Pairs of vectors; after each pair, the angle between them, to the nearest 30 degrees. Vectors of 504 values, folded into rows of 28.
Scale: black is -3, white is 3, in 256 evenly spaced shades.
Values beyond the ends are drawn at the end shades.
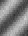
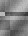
120 degrees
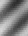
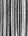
90 degrees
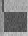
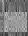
150 degrees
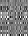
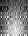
60 degrees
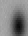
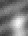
150 degrees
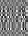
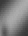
90 degrees
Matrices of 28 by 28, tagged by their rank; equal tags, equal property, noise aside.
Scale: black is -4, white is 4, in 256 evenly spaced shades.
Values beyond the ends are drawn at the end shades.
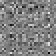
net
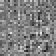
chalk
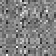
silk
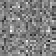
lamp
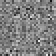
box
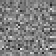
lamp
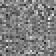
chalk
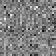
lamp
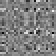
net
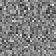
box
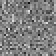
box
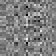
net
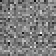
chalk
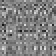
net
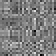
net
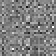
lamp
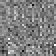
chalk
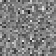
lamp
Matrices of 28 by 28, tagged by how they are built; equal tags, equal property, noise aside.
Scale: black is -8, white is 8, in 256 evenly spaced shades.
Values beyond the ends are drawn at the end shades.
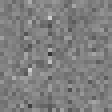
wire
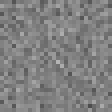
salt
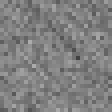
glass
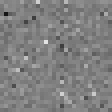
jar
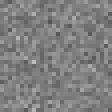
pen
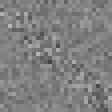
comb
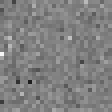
jar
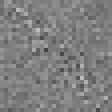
comb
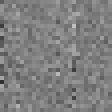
wire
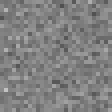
pen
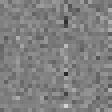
wire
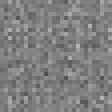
salt
